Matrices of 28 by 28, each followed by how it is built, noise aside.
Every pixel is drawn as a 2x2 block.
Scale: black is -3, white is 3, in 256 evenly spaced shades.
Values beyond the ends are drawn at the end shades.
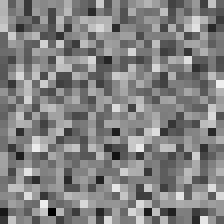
repeating columns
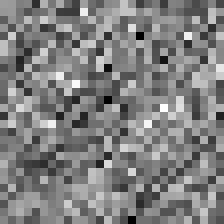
Hankel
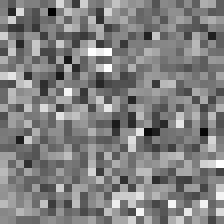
block diagonal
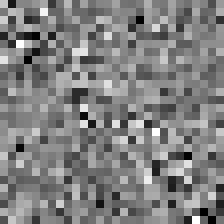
banded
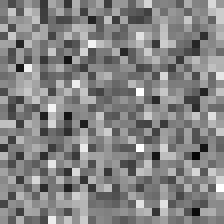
repeating rows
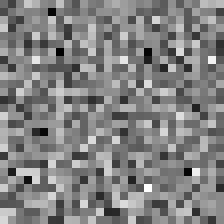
repeating columns
